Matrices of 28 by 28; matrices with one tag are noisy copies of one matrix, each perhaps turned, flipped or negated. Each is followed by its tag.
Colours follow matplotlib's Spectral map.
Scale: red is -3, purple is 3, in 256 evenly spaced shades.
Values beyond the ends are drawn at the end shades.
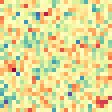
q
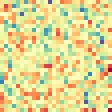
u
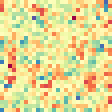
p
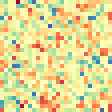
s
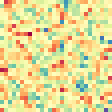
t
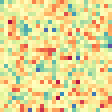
t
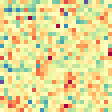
q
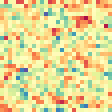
p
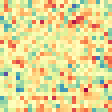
p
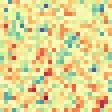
q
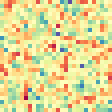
t
